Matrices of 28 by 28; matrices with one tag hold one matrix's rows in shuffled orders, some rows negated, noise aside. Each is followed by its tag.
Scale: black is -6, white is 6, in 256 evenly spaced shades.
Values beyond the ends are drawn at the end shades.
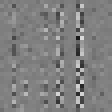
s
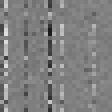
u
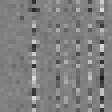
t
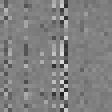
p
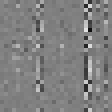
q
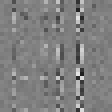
s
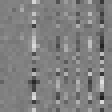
t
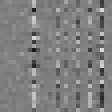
t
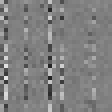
u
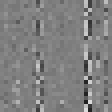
q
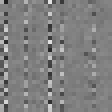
u
